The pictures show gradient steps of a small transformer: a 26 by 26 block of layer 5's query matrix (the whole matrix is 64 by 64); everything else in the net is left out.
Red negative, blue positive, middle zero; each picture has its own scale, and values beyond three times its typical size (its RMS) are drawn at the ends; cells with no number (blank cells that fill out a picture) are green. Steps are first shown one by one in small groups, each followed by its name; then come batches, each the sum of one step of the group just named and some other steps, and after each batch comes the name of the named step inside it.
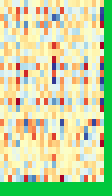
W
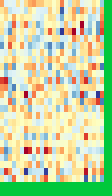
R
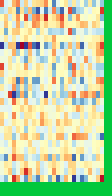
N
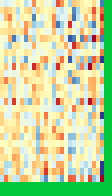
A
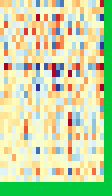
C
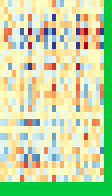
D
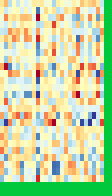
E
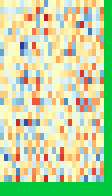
R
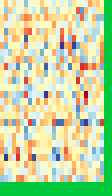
E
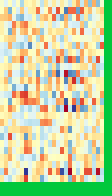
R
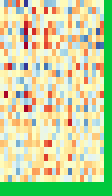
C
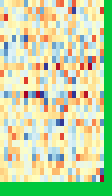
A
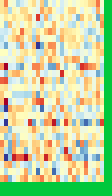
E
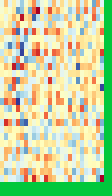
A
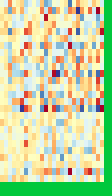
C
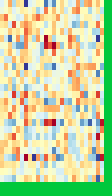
E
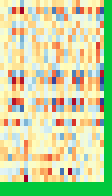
W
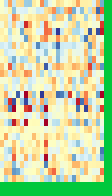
N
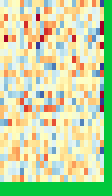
E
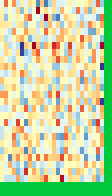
W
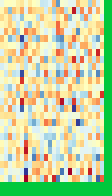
D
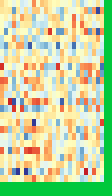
R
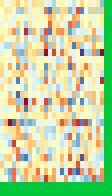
N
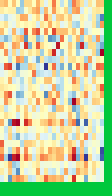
C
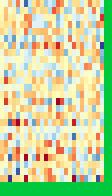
A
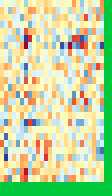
D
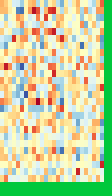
C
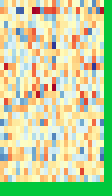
D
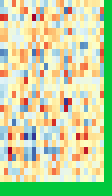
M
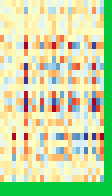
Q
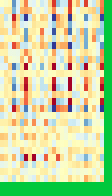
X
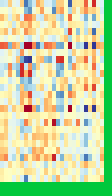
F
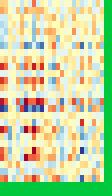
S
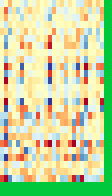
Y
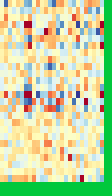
Y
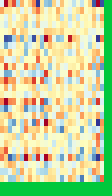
S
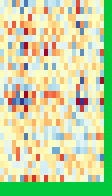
Q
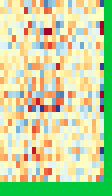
S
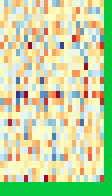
Y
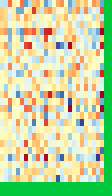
F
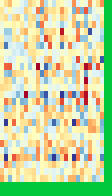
Y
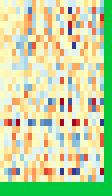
Q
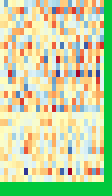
F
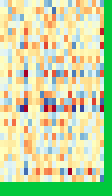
Q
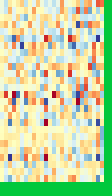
X
